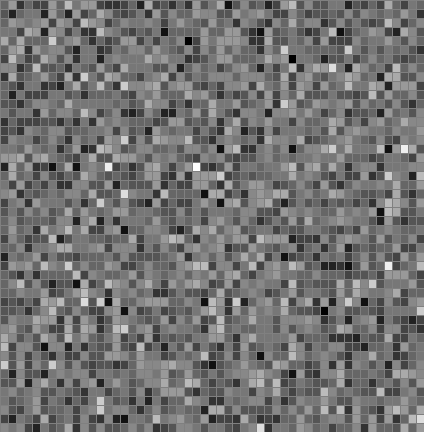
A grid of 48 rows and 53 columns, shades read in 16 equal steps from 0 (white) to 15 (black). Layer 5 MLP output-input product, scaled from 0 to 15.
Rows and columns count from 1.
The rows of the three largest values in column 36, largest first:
29, 23, 45
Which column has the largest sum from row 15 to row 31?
1
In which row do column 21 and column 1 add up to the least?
41
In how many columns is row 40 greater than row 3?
27
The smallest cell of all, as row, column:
19, 25
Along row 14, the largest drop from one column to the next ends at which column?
13
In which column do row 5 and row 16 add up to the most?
33
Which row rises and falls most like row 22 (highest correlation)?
37
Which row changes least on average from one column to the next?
18
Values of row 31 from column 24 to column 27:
9 7 8 6
